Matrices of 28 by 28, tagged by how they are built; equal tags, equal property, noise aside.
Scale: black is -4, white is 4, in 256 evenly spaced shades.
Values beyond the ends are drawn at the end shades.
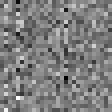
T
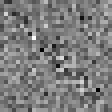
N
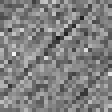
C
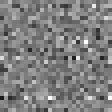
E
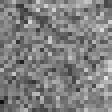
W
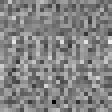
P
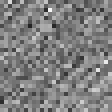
C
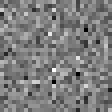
T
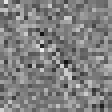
N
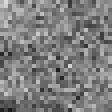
W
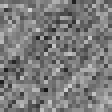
C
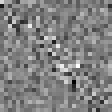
N
